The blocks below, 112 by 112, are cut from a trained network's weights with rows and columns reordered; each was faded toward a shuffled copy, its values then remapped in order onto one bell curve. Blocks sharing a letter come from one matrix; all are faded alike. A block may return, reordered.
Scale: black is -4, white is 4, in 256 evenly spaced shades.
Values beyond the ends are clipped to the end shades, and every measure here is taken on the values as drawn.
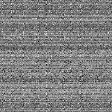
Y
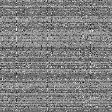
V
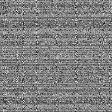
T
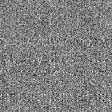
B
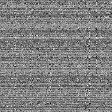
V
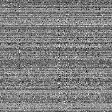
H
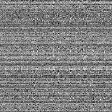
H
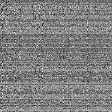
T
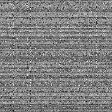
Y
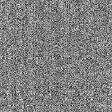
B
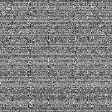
T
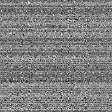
V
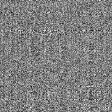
B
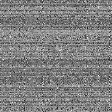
T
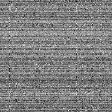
H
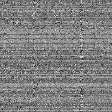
T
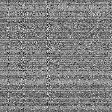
T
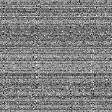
H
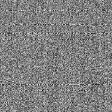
B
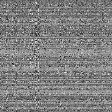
T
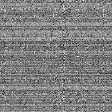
V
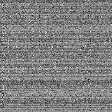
T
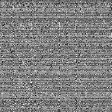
T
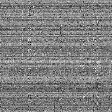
H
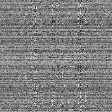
Y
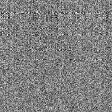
B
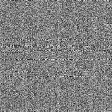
B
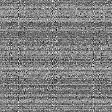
Y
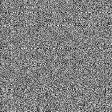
B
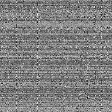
V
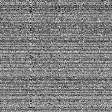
H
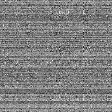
H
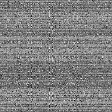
V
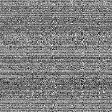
V
